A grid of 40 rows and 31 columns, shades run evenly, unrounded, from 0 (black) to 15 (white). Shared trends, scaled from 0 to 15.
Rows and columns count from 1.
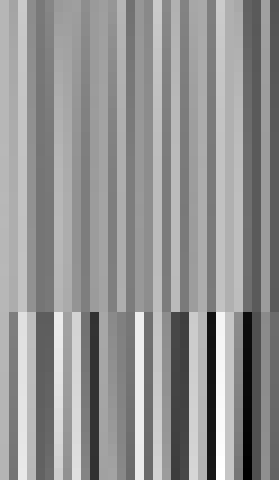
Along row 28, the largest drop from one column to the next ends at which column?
24
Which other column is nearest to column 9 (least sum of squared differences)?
22
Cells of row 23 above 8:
20
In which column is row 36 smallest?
28
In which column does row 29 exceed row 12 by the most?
16
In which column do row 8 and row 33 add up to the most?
25
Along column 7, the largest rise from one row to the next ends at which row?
27
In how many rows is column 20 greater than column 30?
26
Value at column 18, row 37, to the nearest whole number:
12
